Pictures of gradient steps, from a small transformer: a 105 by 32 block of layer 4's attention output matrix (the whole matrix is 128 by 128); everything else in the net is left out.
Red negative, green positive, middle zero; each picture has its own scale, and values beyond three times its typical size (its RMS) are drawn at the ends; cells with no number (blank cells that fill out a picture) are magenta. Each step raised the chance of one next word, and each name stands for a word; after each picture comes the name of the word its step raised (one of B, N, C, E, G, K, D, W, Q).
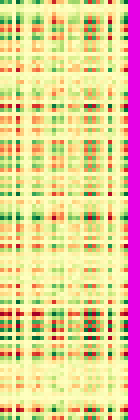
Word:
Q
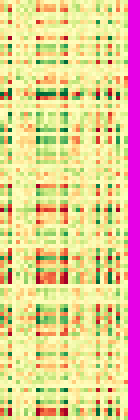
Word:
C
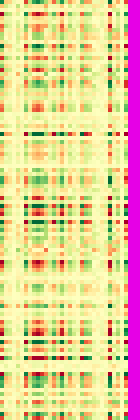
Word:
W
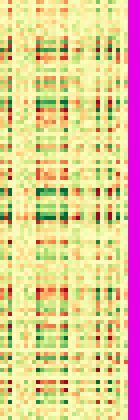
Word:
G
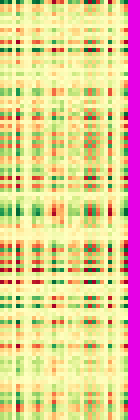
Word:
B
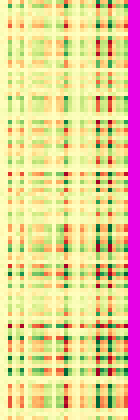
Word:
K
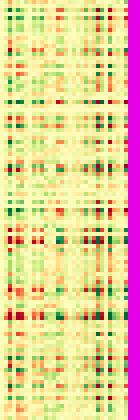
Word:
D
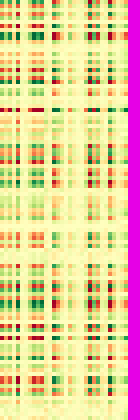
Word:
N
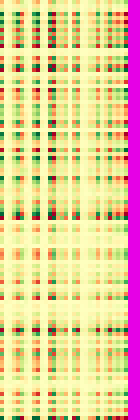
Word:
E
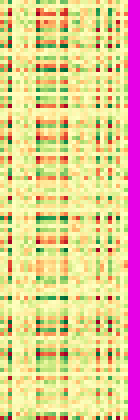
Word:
E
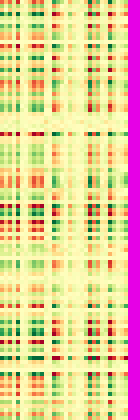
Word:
W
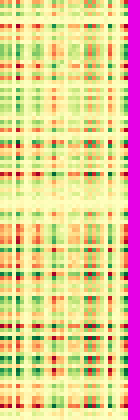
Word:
K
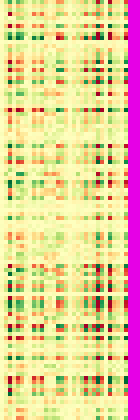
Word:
N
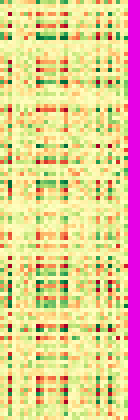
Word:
N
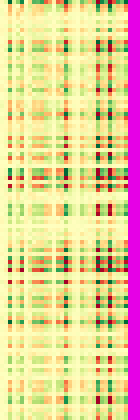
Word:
B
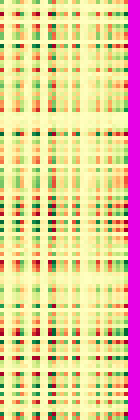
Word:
W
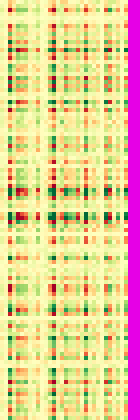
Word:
G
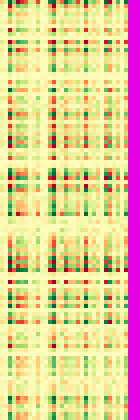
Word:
B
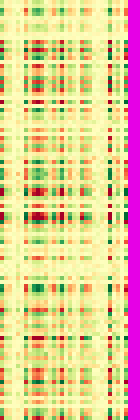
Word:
G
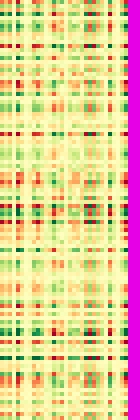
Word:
W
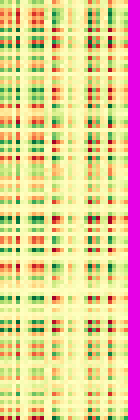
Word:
E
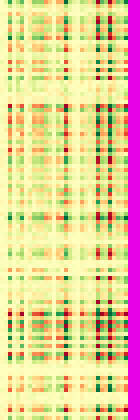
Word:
Q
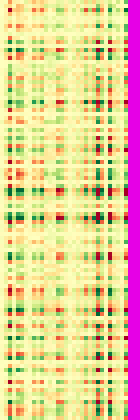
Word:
G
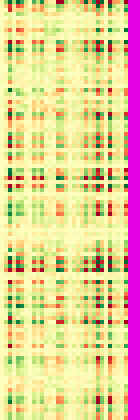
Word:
B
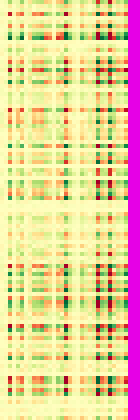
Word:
N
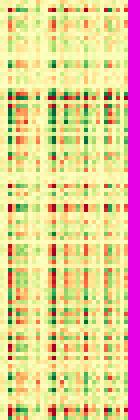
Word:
C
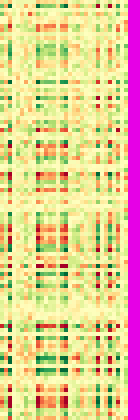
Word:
K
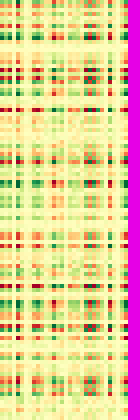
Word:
N
